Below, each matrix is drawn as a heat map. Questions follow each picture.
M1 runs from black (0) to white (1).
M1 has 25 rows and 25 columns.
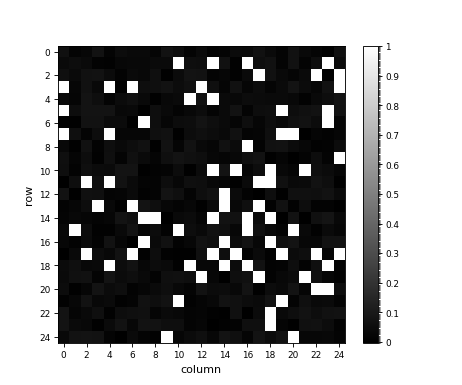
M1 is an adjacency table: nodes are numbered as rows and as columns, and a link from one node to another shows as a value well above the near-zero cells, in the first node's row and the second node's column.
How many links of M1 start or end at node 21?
4
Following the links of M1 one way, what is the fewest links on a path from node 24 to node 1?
7
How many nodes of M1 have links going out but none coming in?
1
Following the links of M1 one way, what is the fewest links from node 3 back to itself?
3
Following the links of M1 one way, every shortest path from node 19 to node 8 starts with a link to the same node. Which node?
node 12
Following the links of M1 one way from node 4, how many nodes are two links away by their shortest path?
6
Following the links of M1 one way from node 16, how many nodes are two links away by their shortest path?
8
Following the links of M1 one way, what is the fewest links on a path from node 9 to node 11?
5
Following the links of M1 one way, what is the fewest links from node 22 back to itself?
4
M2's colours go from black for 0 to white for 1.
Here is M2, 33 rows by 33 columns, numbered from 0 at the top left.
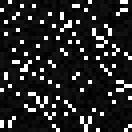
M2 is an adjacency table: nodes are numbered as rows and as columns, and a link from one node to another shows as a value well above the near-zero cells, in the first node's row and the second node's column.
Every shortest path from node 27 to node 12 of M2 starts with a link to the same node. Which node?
node 7
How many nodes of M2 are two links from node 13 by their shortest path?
8
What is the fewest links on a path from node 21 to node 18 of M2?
6
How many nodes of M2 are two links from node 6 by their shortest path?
5
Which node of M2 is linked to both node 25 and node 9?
node 11
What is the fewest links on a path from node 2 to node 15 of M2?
4
